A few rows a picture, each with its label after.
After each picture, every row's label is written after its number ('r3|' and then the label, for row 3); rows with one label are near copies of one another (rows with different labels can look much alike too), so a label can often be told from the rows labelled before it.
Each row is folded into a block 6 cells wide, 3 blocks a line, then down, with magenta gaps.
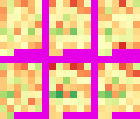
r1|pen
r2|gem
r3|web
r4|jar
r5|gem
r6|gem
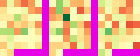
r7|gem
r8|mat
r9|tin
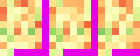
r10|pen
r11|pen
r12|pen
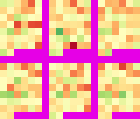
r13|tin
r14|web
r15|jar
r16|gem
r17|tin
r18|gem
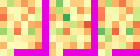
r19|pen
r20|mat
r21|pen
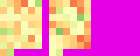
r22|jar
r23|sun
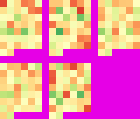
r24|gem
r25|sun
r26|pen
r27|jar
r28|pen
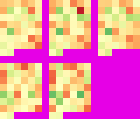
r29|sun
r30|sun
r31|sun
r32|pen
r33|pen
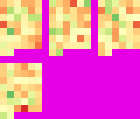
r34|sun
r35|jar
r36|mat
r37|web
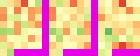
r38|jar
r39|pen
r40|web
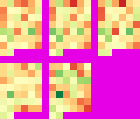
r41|pen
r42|pen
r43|pen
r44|web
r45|sun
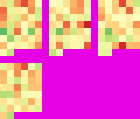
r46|pen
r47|tin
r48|web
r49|jar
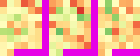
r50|gem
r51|sun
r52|mat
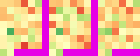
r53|web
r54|sun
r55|jar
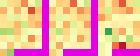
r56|jar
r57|jar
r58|web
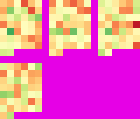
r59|sun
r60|gem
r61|tin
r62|jar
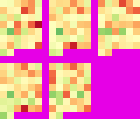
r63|tin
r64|web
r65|gem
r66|web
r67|pen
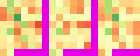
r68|mat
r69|tin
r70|mat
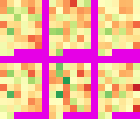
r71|sun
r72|jar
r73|tin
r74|sun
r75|mat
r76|tin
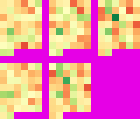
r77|web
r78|sun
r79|mat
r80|jar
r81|mat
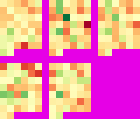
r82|web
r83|mat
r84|mat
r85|gem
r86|sun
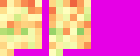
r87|gem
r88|pen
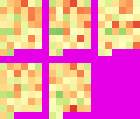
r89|jar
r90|jar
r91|tin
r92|jar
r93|web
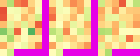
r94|pen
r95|pen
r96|jar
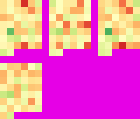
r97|web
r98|tin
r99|web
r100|jar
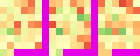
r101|tin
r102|sun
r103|gem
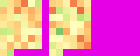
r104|jar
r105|sun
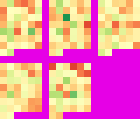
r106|pen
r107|mat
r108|tin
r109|sun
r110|gem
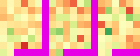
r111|web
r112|jar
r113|sun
